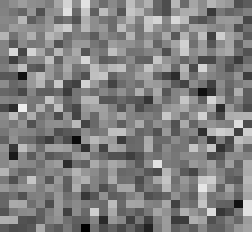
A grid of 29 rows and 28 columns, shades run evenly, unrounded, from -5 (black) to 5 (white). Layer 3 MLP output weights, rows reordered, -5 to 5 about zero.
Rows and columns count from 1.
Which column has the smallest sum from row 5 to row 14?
28
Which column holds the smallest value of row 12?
23
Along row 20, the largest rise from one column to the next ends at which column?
3
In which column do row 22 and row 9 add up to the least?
22
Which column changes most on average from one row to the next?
24
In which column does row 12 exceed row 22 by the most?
18
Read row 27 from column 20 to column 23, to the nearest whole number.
-1 2 1 0
